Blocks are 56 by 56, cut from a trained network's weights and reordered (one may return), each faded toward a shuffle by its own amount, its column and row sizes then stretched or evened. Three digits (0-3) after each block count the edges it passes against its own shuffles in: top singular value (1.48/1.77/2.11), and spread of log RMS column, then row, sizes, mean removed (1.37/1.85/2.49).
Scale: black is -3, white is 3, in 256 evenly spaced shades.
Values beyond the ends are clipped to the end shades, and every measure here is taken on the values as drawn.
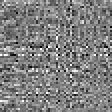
3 2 2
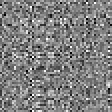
3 2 1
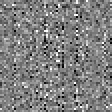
0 3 0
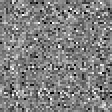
0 1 2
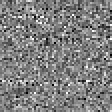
0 1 2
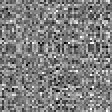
3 2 0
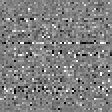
0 0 3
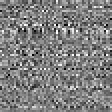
3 1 3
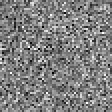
1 0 1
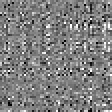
2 3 3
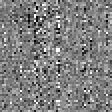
1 3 1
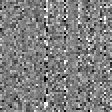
1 3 0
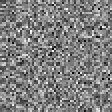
3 0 0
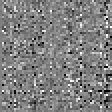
0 3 2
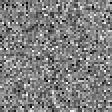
1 0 1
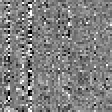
3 3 0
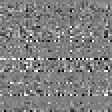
2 1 3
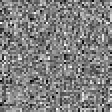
2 2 0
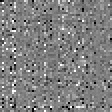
0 3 1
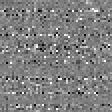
0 1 3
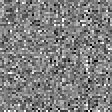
1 1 2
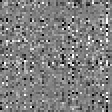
1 3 2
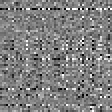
3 2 3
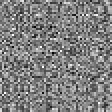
3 0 0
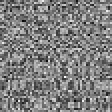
3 0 1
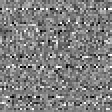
1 0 3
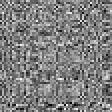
3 1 1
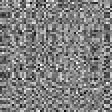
3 2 0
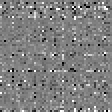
0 2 3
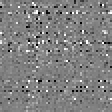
0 2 3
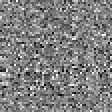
1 0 2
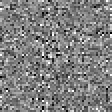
0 2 1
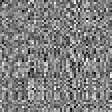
3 3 0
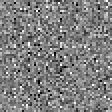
1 2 0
